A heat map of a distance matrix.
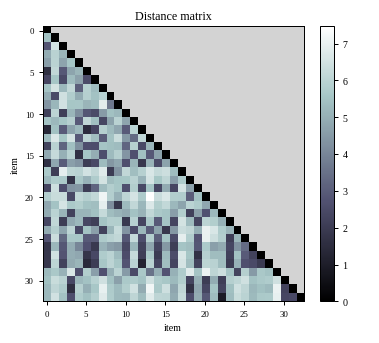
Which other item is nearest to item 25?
23
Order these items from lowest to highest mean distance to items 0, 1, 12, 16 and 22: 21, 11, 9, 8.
8, 9, 21, 11
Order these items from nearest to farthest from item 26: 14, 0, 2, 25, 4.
0, 14, 2, 25, 4
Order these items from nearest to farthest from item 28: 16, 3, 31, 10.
16, 10, 3, 31
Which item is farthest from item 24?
20
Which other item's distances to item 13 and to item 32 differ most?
22
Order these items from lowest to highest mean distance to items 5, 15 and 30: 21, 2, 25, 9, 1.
2, 25, 9, 21, 1
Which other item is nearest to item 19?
27
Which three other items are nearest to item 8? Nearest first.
17, 1, 9
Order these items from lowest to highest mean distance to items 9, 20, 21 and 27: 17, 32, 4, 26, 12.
26, 12, 32, 17, 4
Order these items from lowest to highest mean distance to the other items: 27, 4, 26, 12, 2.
26, 12, 27, 2, 4
